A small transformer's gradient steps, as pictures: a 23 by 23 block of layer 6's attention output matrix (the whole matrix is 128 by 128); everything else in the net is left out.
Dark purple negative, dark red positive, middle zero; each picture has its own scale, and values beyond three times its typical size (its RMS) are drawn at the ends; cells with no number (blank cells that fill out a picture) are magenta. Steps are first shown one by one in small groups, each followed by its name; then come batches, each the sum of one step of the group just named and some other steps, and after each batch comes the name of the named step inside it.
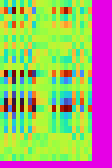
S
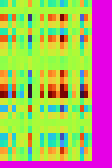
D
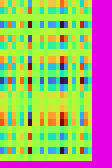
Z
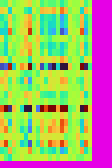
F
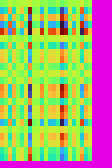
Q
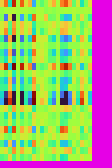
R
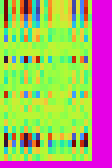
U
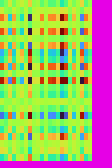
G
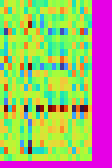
F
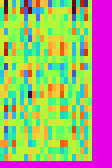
S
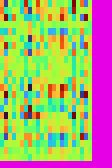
D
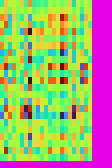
G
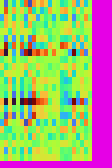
S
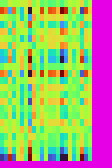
G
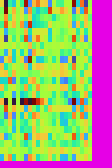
S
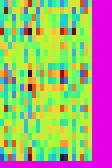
Q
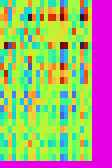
G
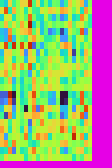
F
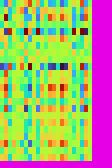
F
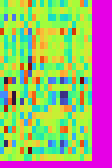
R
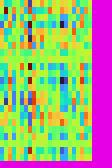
Z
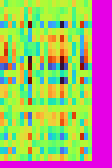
Z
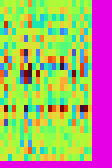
F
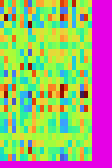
Q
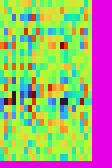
R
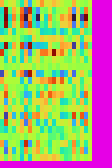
U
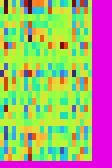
G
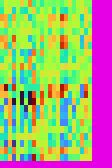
D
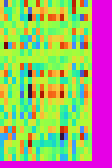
D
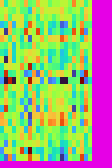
Z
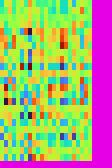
D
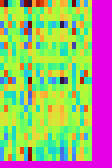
Z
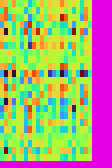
G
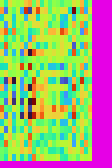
S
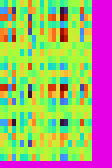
Q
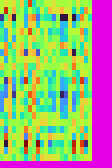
U
